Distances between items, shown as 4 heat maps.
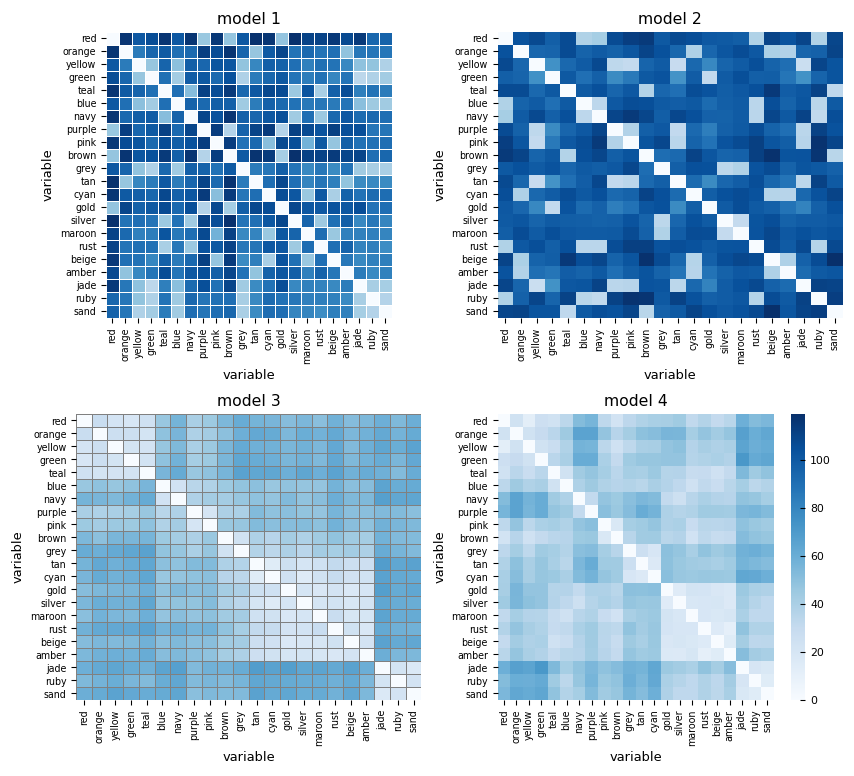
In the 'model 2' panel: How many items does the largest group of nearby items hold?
5
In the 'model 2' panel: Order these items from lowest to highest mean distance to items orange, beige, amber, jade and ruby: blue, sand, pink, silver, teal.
blue, pink, silver, teal, sand
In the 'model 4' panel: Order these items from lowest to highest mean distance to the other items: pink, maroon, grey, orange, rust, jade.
maroon, rust, pink, grey, orange, jade
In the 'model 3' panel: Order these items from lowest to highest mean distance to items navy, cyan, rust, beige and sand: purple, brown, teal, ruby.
brown, purple, ruby, teal
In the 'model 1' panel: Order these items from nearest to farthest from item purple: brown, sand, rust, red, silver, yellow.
brown, red, sand, yellow, rust, silver
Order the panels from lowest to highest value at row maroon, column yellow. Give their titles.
model 4, model 3, model 1, model 2
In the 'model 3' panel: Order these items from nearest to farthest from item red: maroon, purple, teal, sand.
teal, purple, maroon, sand
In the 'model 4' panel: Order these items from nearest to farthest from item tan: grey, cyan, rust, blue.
cyan, grey, blue, rust
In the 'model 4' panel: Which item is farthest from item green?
jade
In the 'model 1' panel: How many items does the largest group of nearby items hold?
7
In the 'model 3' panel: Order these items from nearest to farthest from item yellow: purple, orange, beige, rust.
orange, purple, beige, rust
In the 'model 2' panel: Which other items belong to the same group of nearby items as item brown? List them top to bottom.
teal, sand
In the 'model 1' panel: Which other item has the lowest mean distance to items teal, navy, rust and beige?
silver
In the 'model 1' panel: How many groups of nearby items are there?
5
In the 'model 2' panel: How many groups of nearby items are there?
6
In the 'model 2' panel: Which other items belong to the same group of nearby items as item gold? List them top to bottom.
green
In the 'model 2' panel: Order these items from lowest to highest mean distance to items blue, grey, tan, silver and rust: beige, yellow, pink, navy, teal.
navy, yellow, pink, teal, beige
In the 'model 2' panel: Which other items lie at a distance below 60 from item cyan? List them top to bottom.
orange, beige, amber
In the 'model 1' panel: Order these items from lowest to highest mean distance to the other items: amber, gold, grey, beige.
grey, beige, amber, gold
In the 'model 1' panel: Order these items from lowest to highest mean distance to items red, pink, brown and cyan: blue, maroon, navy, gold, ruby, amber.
gold, maroon, ruby, blue, amber, navy
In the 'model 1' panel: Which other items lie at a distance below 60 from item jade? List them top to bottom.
yellow, green, blue, grey, ruby, sand
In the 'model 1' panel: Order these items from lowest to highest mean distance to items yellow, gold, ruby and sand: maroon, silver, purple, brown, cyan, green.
green, purple, brown, maroon, silver, cyan
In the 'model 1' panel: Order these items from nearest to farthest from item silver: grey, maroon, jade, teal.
teal, jade, grey, maroon
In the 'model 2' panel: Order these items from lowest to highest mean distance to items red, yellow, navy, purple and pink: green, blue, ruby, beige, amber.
blue, ruby, green, amber, beige
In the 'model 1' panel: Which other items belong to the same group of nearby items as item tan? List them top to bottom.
orange, amber
